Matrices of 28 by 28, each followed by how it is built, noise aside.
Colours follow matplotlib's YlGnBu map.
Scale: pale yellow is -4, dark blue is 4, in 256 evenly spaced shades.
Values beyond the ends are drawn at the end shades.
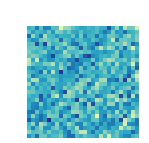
Hankel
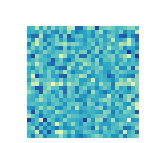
low rank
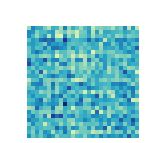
blocks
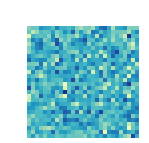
uneven columns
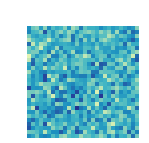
Hankel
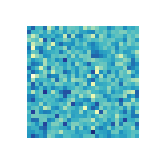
uneven columns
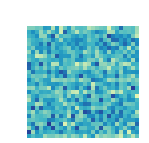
blocks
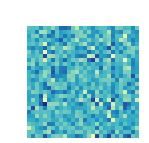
low rank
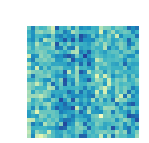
blocks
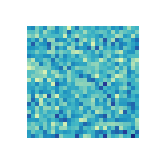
blocks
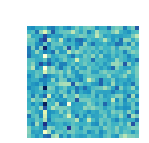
uneven columns
